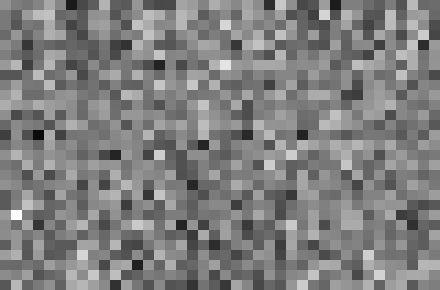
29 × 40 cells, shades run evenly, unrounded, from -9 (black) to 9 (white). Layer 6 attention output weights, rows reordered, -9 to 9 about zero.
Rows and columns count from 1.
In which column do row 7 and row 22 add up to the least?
15
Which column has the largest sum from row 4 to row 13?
26
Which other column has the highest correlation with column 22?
6
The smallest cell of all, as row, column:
14, 4
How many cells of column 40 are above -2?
23
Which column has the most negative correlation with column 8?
38
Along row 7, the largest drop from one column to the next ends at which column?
3
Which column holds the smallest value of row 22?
37
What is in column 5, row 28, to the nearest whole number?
-2
